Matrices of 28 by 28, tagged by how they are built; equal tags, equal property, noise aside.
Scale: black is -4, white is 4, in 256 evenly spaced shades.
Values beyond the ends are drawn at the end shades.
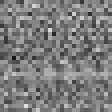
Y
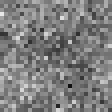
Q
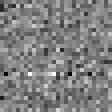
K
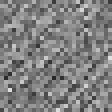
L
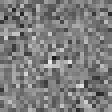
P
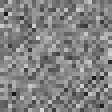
L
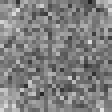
Q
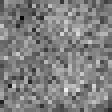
Q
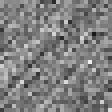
L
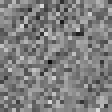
L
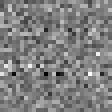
K
